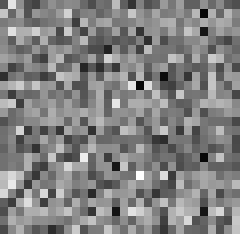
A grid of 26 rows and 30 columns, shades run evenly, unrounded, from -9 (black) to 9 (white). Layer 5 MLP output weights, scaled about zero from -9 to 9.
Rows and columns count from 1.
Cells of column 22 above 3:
4
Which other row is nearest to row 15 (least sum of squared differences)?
3
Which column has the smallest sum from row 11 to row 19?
30
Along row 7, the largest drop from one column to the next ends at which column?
9
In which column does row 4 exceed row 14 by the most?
2
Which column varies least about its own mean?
29
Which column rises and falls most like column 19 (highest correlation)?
17
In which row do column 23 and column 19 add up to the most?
24
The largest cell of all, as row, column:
20, 18
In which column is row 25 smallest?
21
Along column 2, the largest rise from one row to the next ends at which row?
12
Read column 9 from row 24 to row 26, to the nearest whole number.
5 -1 1
